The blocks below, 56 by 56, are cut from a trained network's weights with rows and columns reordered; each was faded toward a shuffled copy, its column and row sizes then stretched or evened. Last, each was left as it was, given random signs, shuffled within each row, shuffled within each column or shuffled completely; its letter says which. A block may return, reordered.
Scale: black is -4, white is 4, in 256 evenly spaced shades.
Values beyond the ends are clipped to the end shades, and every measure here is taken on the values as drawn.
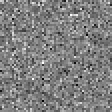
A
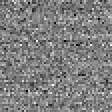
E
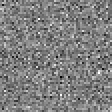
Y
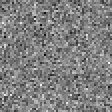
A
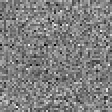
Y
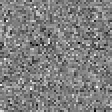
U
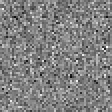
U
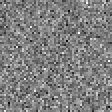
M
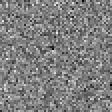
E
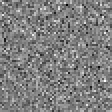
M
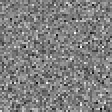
E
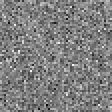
M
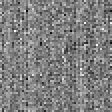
Y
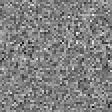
U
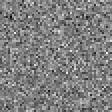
M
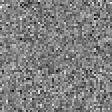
U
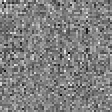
Y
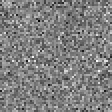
E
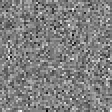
A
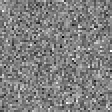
M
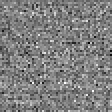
E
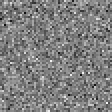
M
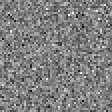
M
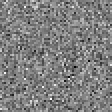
M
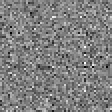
U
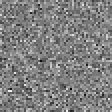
U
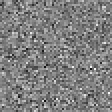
Y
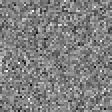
M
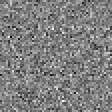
E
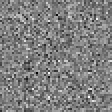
Y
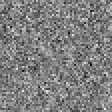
M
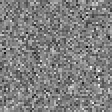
A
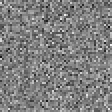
A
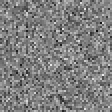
A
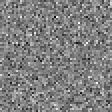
E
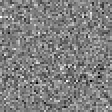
E
